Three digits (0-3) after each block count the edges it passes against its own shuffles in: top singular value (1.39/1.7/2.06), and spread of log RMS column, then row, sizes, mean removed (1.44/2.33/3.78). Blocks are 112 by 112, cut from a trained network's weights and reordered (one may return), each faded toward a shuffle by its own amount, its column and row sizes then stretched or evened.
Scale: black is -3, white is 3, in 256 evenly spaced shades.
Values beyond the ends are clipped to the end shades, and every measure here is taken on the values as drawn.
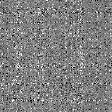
0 2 2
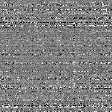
2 1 3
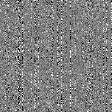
0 3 1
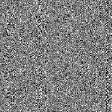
2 2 0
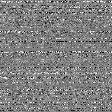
1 0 3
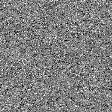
0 0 1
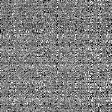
2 2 1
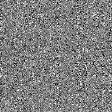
0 2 1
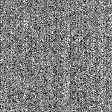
1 1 0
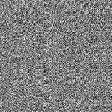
3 1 0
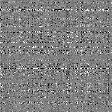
1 2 3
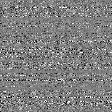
0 0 3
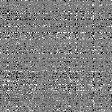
1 2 3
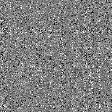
0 2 1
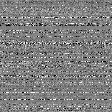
1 0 3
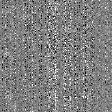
1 3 1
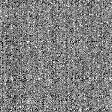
1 0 1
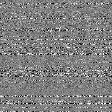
1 0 3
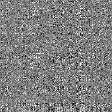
2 2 2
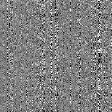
2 3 0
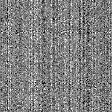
3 2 1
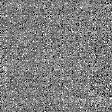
0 2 0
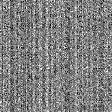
3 1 1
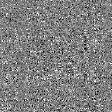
0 2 2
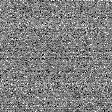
1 0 1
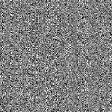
2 2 0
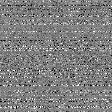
1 0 3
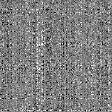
2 2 2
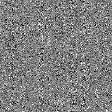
1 2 1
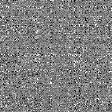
0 2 2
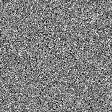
0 0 0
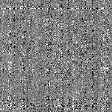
1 2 2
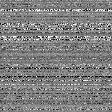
3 0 3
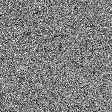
0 0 0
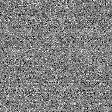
0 0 1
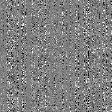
0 3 0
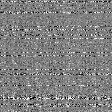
1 0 3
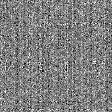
2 1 1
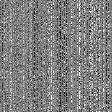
3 3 0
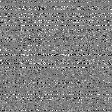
0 1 3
